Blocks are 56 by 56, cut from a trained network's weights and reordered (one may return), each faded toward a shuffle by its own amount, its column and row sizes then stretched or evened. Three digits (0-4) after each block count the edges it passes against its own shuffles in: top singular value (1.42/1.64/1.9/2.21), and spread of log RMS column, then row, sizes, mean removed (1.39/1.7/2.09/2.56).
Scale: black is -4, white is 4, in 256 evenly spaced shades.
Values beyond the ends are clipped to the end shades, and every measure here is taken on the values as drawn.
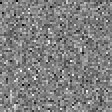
0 0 0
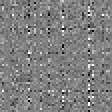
2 4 2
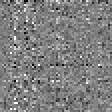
2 4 2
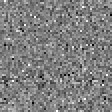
0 0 2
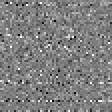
2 1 3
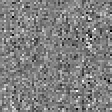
0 3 1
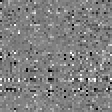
2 3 3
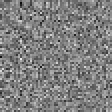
3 2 0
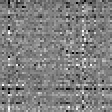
3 4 2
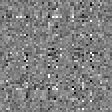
2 3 3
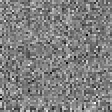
2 1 0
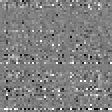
2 2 4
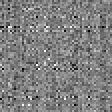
2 2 3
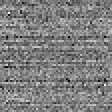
3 1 1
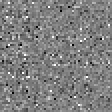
0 2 1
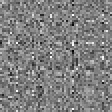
3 3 1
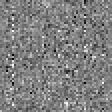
2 3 1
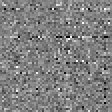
1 2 3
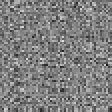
3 0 2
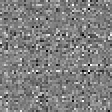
2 3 4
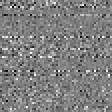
3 1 4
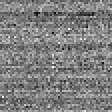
3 1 1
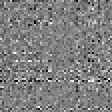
3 3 3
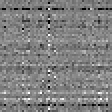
4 3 3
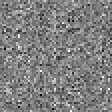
2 2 0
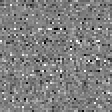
0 0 4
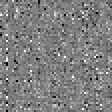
1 3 0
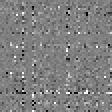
2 3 3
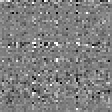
2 3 4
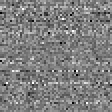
0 0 4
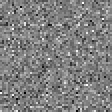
2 1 0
